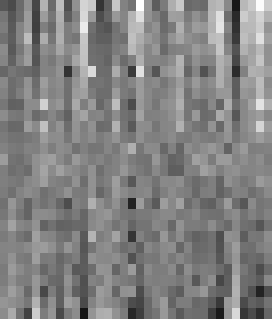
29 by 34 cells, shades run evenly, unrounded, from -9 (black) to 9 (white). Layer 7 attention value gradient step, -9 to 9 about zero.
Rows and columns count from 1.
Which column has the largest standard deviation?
33
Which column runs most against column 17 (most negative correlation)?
21
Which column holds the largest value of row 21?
2
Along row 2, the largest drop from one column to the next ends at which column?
29
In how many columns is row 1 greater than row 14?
19
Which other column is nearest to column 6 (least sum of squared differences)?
34
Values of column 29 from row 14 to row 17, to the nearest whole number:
-2 2 1 1
